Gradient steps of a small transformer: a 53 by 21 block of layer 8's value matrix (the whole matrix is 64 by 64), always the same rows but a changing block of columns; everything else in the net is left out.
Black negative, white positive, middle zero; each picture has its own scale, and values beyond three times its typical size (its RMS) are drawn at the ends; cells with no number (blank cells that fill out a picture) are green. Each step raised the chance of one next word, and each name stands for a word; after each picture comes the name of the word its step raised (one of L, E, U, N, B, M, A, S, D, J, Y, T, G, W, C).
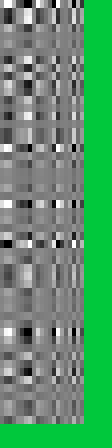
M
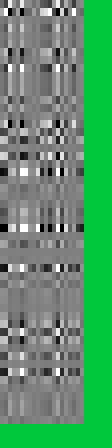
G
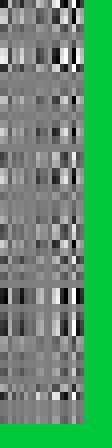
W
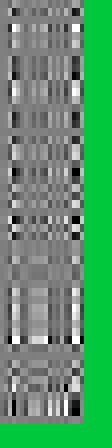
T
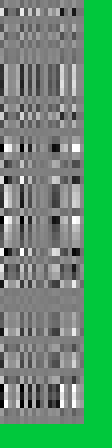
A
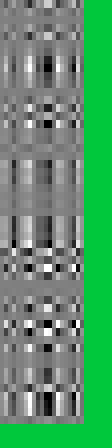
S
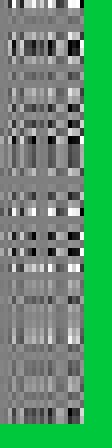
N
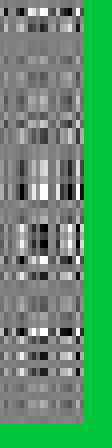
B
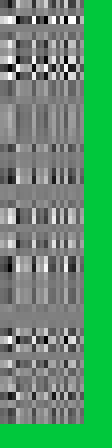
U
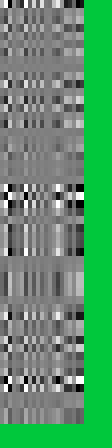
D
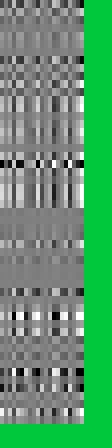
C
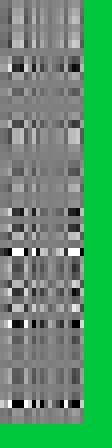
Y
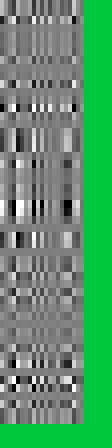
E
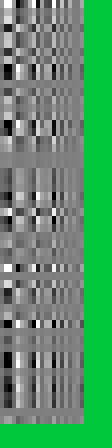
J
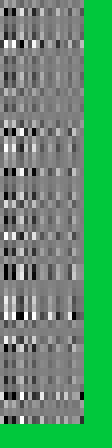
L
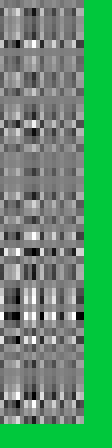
L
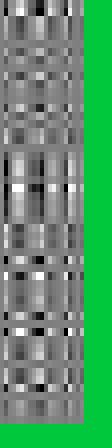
B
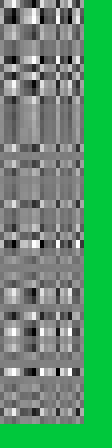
M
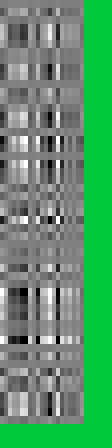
T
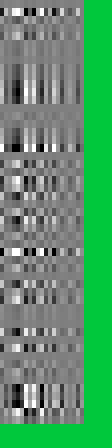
A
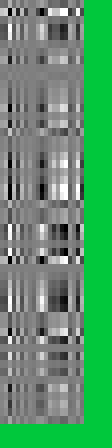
B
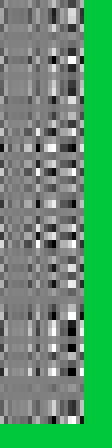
M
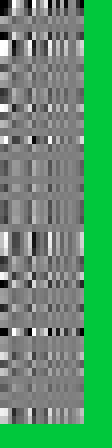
N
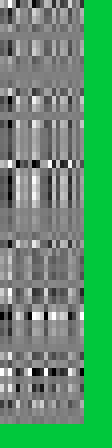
C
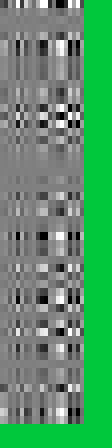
N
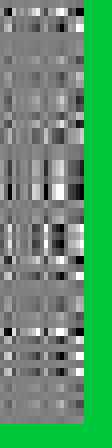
B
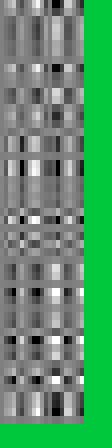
T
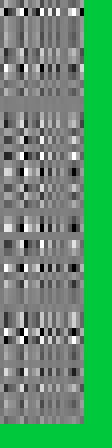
G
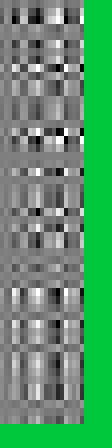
J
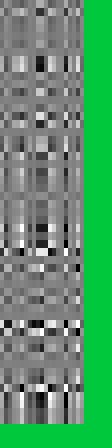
S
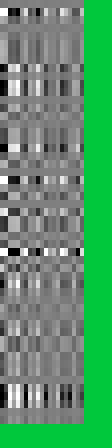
A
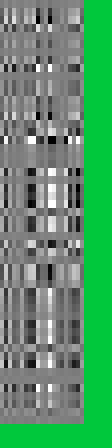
J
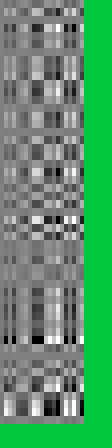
T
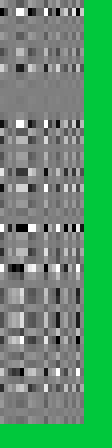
G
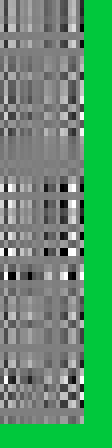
D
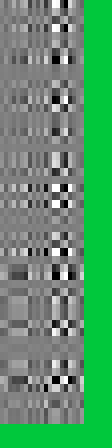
D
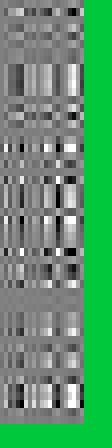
A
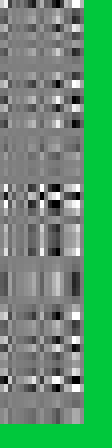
D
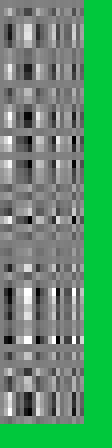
T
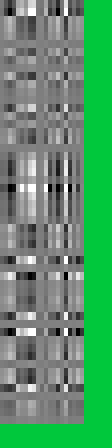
B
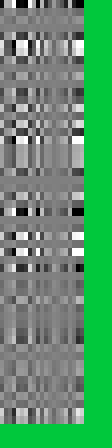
N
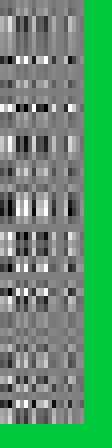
E
